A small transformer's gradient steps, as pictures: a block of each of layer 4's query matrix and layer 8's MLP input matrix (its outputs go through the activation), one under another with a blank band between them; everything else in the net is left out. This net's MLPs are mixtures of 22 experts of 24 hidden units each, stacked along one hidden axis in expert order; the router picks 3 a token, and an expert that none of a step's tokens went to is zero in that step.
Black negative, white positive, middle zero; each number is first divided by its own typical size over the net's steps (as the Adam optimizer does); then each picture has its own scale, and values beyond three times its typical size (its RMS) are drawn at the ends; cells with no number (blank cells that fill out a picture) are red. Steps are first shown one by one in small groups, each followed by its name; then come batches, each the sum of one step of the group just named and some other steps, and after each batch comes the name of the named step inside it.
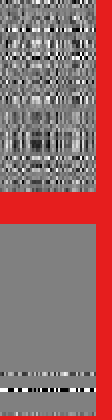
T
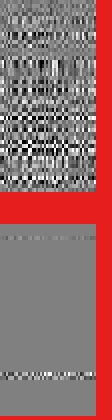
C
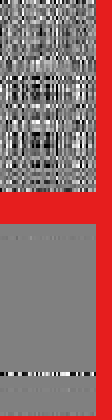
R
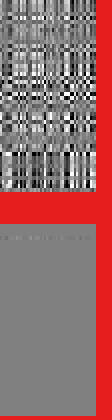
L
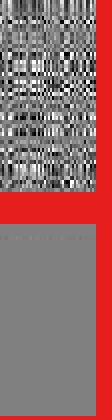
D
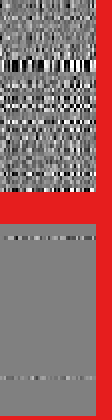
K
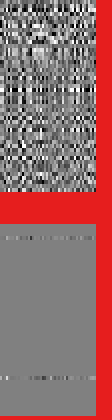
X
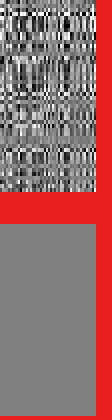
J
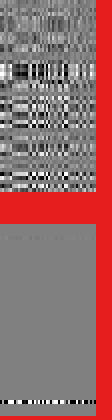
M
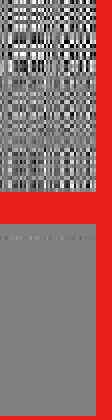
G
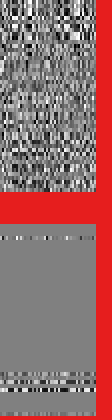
T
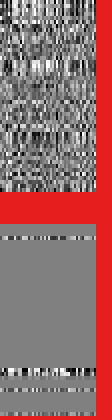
R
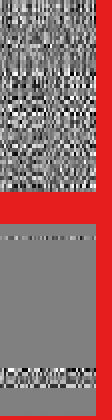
G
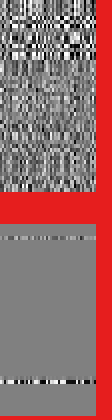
G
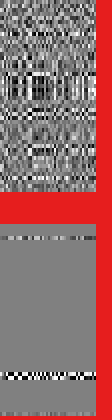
C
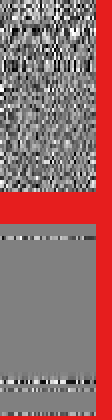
K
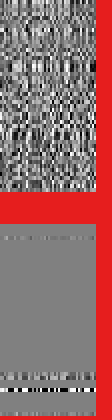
T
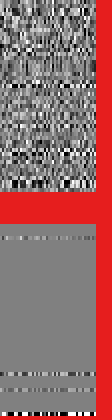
D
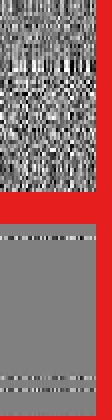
D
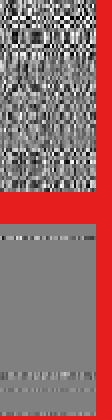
G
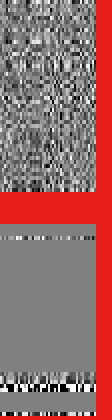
T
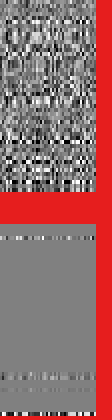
D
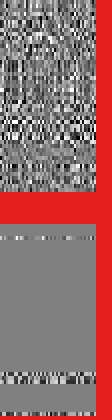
X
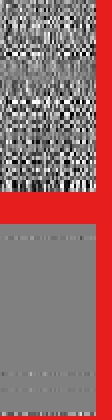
G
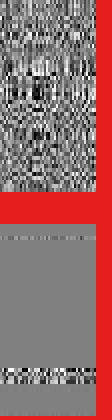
R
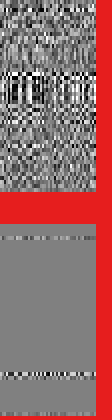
X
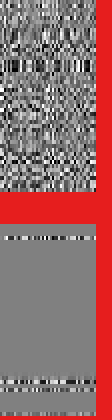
K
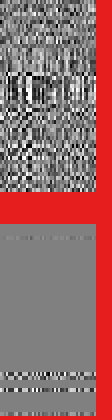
X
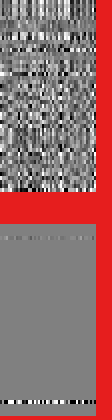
M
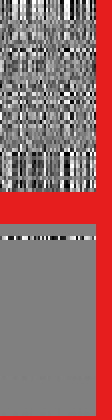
L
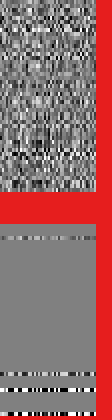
T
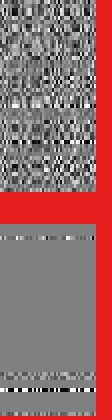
T
